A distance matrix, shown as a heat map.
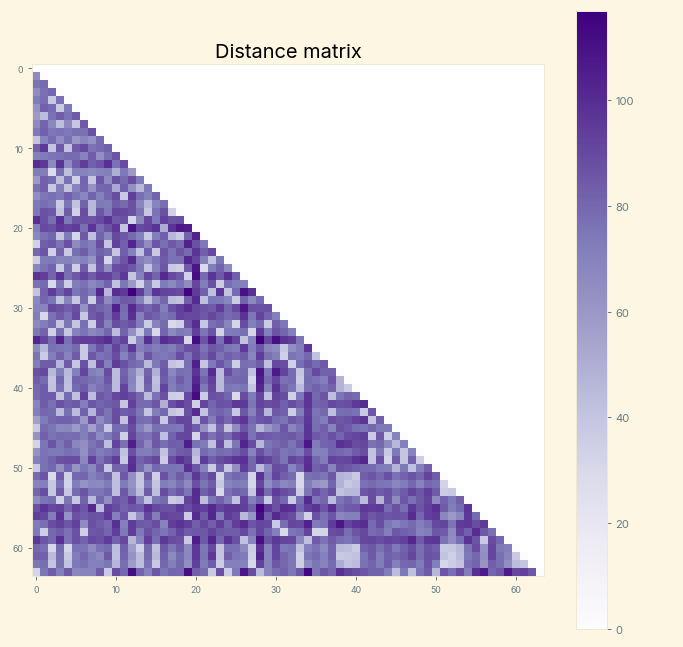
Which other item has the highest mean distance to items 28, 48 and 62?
55
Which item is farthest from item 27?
28
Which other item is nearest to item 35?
58
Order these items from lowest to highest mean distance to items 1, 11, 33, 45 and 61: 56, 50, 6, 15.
15, 6, 50, 56
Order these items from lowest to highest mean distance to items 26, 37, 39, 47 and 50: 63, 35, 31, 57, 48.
63, 48, 35, 31, 57
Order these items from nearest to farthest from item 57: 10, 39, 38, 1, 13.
1, 13, 39, 10, 38
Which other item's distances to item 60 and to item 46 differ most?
20
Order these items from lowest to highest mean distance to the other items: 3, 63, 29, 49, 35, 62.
62, 29, 3, 35, 63, 49
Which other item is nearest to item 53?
23
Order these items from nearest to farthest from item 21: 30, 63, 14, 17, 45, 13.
14, 17, 45, 13, 63, 30
